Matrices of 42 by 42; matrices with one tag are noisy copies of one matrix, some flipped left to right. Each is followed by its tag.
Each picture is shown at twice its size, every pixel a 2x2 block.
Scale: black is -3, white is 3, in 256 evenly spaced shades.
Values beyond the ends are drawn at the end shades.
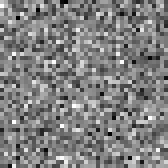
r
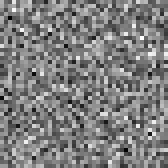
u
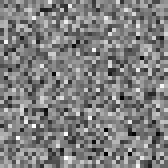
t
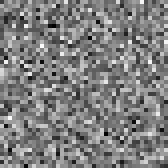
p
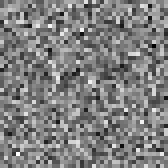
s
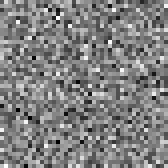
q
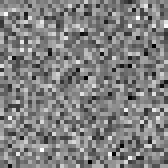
s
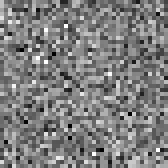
r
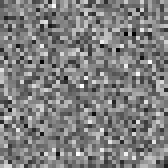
p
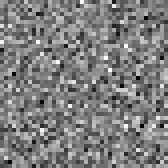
p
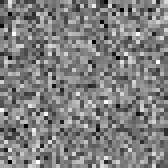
r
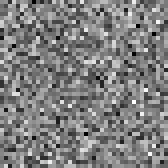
s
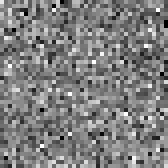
r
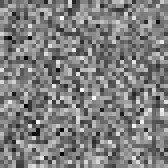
t
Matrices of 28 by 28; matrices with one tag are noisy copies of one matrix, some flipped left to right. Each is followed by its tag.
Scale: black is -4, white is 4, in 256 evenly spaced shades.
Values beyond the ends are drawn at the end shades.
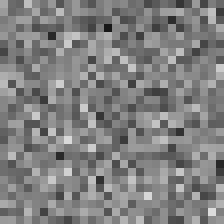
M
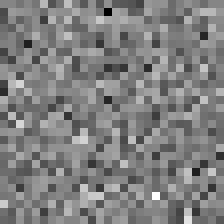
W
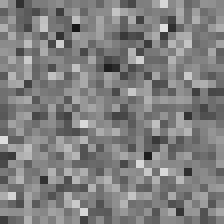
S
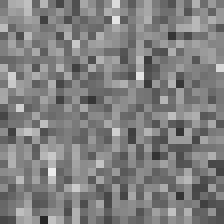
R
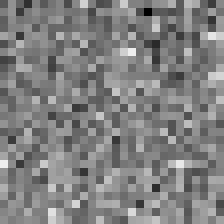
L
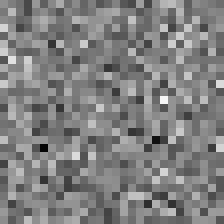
S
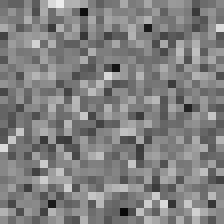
S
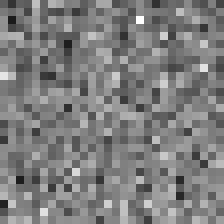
L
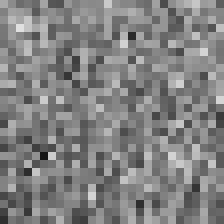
R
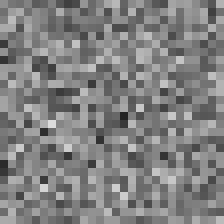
M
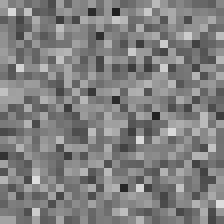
W
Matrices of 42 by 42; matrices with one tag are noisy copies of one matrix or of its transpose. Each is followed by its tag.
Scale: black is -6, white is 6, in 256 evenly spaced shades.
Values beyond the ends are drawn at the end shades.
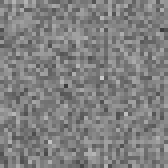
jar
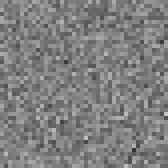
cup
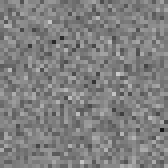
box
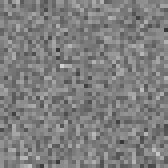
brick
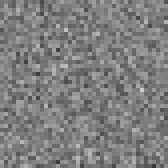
brick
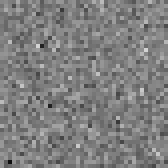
brick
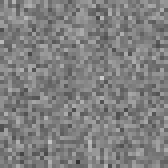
jar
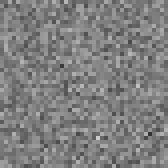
cup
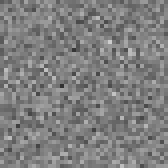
box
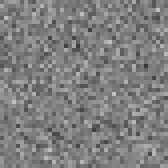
box
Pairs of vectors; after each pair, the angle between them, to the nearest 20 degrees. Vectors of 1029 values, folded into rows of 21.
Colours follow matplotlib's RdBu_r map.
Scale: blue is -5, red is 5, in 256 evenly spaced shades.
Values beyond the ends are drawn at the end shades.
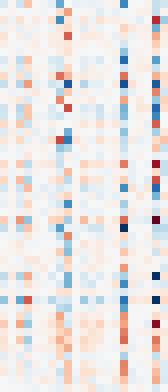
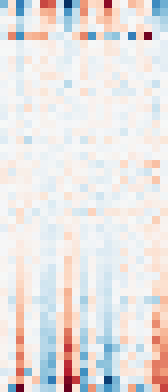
80 degrees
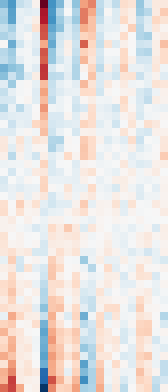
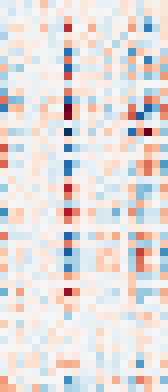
80 degrees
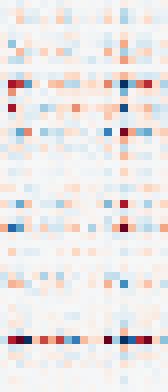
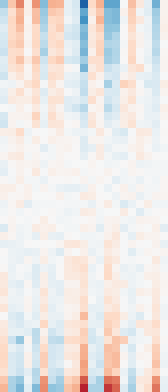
100 degrees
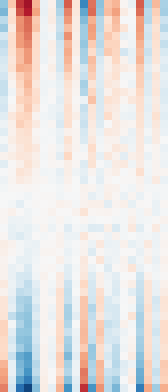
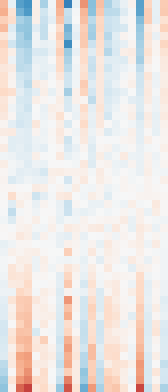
160 degrees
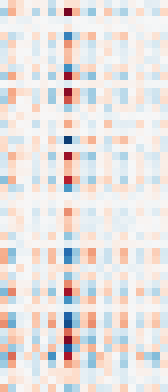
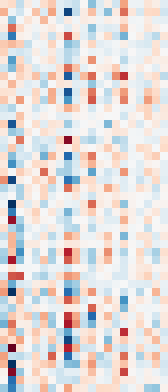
140 degrees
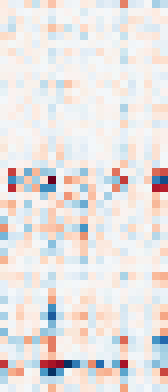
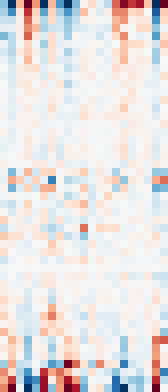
120 degrees
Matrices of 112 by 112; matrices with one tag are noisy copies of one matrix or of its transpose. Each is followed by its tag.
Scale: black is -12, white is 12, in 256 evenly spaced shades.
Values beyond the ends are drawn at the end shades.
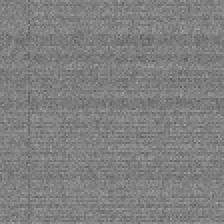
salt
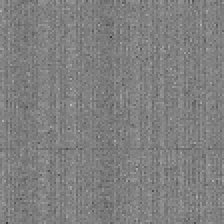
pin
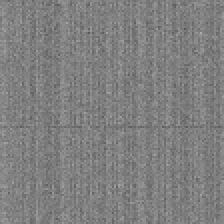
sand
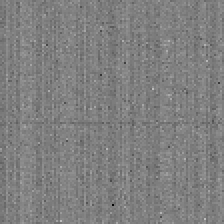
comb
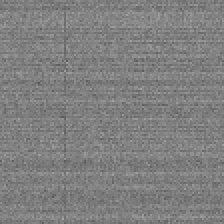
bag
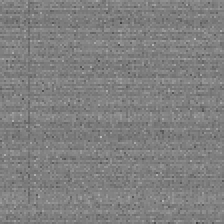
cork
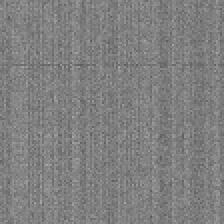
bag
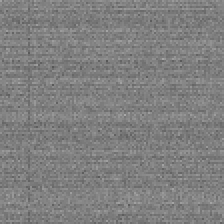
cork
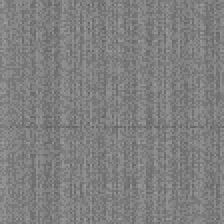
sand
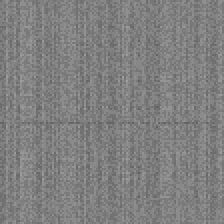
comb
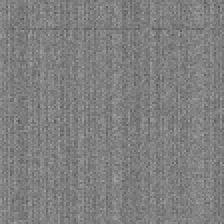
cork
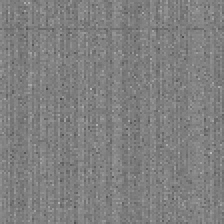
cork
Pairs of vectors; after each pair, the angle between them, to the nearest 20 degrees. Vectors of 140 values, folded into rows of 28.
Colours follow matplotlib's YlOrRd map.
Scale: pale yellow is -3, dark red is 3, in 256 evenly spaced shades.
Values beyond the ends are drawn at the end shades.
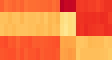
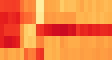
100 degrees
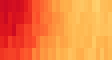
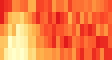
120 degrees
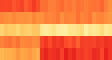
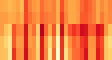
100 degrees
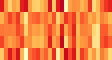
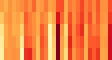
100 degrees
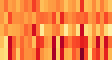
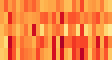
20 degrees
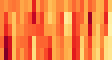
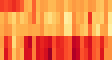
60 degrees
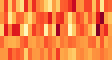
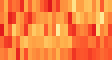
140 degrees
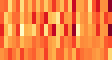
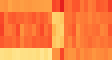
80 degrees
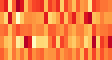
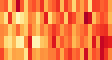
40 degrees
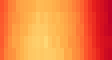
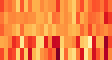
80 degrees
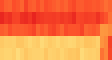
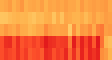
160 degrees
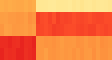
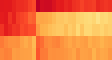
140 degrees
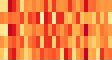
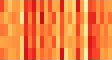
120 degrees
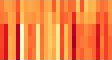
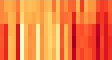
20 degrees
